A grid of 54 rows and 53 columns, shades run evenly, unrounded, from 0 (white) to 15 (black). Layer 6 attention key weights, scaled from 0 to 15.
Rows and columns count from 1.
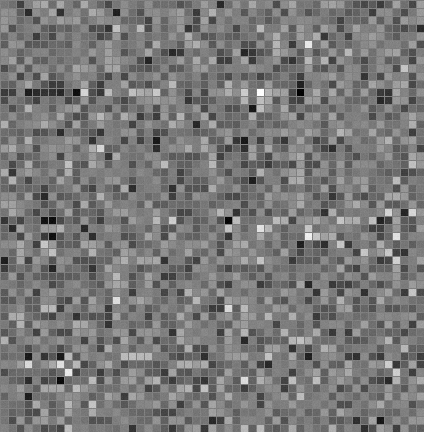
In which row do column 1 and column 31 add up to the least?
48
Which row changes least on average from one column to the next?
52
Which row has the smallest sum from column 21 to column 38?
12
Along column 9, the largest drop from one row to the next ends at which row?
47
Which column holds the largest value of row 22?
2
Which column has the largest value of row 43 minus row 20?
15
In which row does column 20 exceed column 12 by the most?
19
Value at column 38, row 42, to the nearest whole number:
9
